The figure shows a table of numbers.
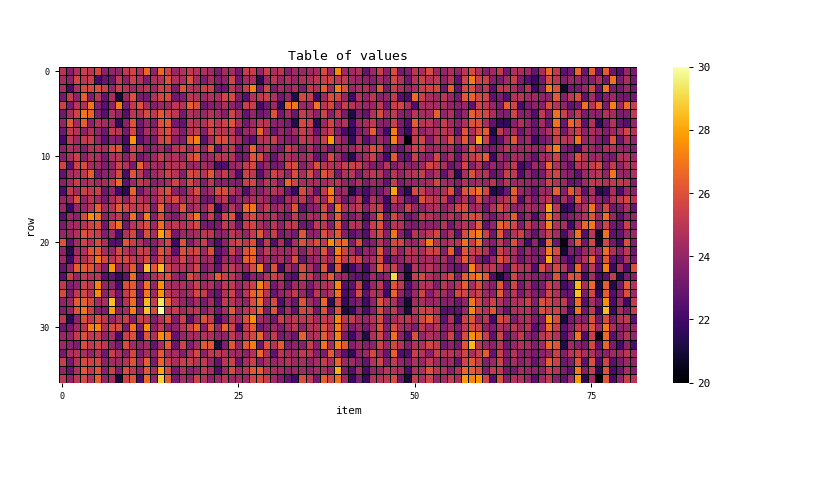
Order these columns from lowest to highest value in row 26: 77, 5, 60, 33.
60, 33, 77, 5
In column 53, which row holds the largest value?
5
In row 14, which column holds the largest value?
47
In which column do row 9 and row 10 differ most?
73
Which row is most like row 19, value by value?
31
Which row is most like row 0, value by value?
34
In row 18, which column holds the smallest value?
72
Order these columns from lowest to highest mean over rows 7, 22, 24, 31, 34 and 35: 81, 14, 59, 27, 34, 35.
81, 35, 34, 27, 59, 14
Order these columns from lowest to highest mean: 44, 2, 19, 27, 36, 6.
6, 36, 44, 2, 19, 27
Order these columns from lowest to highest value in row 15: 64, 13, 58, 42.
58, 13, 42, 64
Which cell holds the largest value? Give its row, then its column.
28, 14
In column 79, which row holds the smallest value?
24
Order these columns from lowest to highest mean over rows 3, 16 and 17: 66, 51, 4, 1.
1, 66, 51, 4
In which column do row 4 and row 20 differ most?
76
